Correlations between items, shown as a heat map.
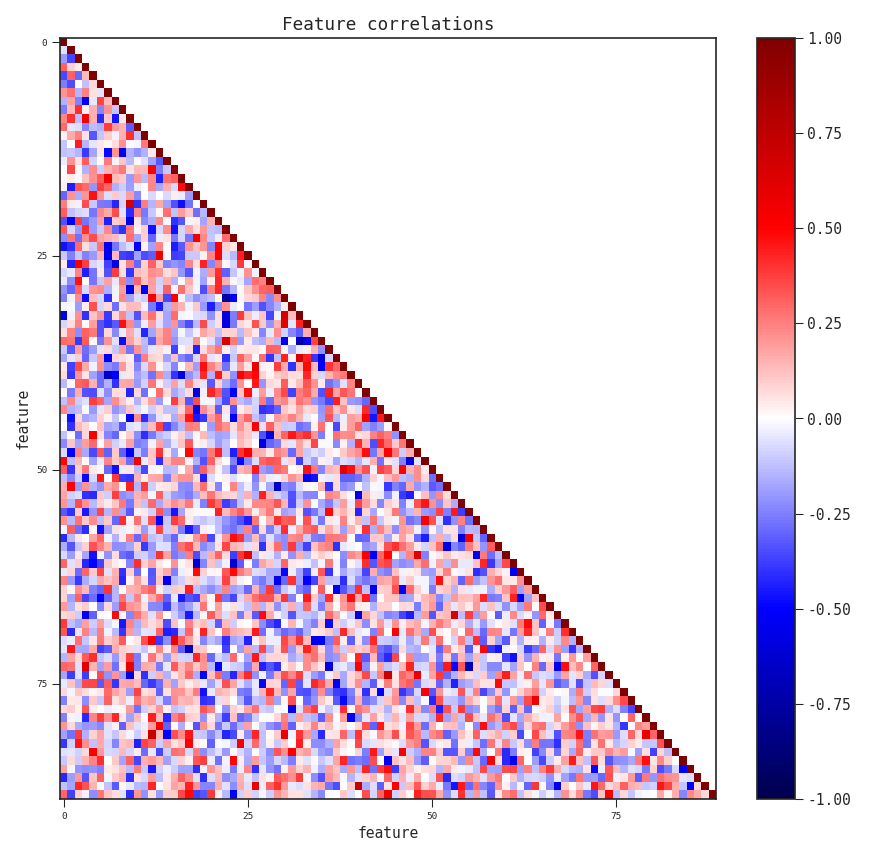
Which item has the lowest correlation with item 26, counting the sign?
7
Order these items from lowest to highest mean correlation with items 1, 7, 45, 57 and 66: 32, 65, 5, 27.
5, 32, 27, 65
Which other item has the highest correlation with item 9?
19
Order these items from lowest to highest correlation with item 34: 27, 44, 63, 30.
63, 27, 30, 44
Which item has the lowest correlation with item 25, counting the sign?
6
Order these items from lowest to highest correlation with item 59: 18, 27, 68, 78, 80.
27, 78, 80, 68, 18
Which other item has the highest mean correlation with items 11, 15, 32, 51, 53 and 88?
70
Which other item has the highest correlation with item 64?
77
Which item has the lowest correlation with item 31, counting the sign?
78
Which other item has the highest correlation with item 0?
49
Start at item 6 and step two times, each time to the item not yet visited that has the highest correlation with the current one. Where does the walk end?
17
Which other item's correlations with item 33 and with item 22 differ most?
30
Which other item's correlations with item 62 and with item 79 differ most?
81
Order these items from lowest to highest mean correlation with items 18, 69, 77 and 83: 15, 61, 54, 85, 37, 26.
61, 85, 37, 54, 15, 26
